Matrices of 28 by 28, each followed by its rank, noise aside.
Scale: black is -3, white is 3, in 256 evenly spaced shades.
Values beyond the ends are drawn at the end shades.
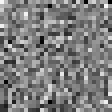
eight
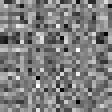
four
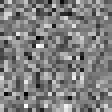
six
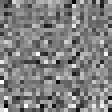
five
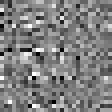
five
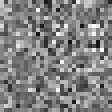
six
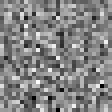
eight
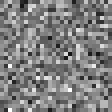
eight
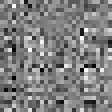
five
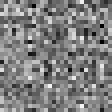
six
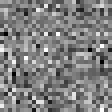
eight
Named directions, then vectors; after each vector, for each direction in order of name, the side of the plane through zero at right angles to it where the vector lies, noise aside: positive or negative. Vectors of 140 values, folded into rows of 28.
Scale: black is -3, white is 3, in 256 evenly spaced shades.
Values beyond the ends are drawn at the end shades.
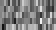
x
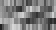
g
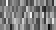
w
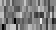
positive, negative, positive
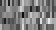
negative, positive, positive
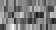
positive, negative, positive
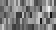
negative, negative, negative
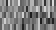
positive, negative, negative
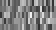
negative, positive, positive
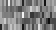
positive, negative, negative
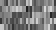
negative, negative, negative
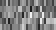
negative, positive, positive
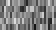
positive, positive, negative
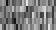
negative, negative, positive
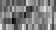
negative, negative, positive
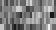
negative, negative, negative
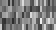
negative, positive, positive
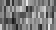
negative, negative, positive
